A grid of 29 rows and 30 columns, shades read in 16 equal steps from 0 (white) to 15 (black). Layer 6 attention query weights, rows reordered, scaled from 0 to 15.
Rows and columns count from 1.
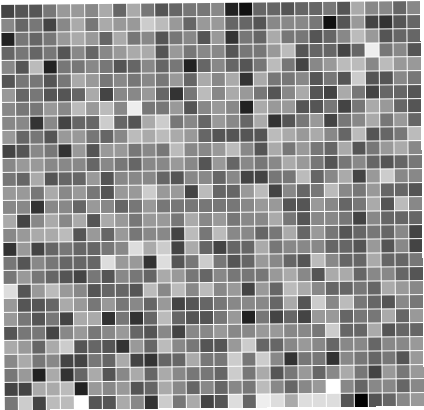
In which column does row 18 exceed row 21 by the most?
1
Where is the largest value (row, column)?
29, 26
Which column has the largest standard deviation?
24
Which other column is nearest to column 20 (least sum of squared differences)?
9
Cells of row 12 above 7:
13
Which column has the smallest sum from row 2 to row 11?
11
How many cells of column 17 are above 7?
13
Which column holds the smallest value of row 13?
28
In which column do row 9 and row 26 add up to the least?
19
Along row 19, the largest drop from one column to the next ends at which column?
12
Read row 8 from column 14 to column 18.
10 7 6 7 13
